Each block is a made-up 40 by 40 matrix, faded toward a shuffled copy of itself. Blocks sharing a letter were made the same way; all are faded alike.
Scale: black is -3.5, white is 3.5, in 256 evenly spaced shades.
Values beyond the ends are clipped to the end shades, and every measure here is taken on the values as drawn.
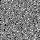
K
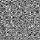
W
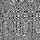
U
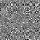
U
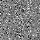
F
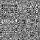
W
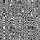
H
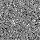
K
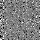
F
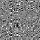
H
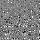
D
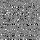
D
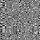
H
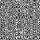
H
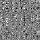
H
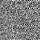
W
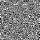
H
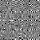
U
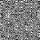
W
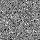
K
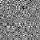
H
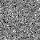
K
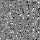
F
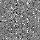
F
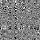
H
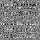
U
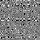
U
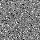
K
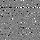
D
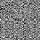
W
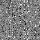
F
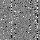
F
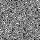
K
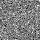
K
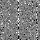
F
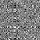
U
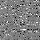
D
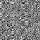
W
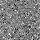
K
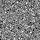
K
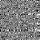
W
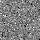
K
